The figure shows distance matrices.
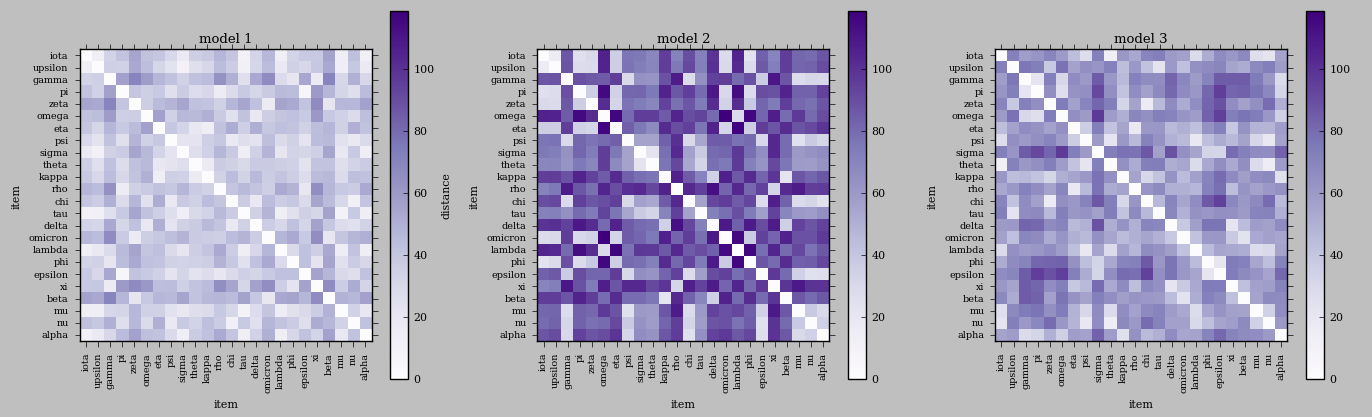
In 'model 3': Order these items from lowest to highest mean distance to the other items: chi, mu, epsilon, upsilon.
mu, upsilon, chi, epsilon
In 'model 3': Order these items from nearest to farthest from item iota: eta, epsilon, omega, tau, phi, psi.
psi, eta, phi, omega, epsilon, tau
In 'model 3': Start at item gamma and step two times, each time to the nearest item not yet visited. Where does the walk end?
omega
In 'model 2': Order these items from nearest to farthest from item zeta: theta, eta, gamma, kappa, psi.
eta, theta, psi, gamma, kappa
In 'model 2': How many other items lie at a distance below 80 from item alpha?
9
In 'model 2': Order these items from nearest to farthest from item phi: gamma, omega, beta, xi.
xi, gamma, beta, omega
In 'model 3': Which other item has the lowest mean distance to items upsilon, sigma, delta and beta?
omicron
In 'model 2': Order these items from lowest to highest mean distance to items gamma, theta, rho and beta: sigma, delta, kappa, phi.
sigma, kappa, delta, phi
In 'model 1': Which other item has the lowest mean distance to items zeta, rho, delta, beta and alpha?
omicron
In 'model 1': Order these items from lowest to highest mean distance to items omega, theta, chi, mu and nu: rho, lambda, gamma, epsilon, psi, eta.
psi, epsilon, lambda, rho, eta, gamma
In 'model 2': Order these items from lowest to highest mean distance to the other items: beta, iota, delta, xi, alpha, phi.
iota, alpha, phi, beta, delta, xi
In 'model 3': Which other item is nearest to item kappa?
alpha
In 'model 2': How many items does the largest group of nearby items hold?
7
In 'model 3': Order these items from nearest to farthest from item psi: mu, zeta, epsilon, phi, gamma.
mu, phi, epsilon, gamma, zeta
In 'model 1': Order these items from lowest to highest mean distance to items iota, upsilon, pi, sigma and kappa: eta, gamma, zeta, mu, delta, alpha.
mu, alpha, eta, delta, gamma, zeta
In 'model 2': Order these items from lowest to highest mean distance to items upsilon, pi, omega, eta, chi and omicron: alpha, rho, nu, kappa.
nu, alpha, rho, kappa
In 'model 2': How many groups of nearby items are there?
6
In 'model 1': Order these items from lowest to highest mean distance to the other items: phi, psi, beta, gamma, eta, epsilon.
psi, epsilon, phi, eta, gamma, beta
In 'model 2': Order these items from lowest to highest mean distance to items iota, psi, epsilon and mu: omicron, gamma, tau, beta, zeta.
gamma, tau, zeta, omicron, beta
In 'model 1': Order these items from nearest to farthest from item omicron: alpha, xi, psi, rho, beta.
beta, rho, psi, alpha, xi
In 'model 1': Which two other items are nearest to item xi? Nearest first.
gamma, phi
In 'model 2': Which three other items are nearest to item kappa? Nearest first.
beta, delta, tau
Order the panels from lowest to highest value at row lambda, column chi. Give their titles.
model 1, model 3, model 2
